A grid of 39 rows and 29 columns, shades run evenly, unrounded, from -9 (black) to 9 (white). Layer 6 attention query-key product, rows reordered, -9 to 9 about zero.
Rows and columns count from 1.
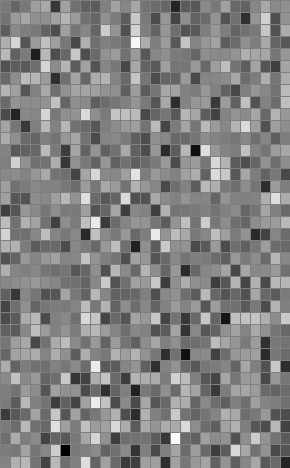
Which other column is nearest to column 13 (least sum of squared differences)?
28
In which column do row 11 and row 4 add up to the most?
14
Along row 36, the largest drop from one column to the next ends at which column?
29
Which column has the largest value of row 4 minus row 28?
19
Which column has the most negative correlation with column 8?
15
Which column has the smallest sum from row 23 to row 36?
27
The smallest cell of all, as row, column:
38, 7
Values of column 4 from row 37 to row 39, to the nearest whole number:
1 -1 -1
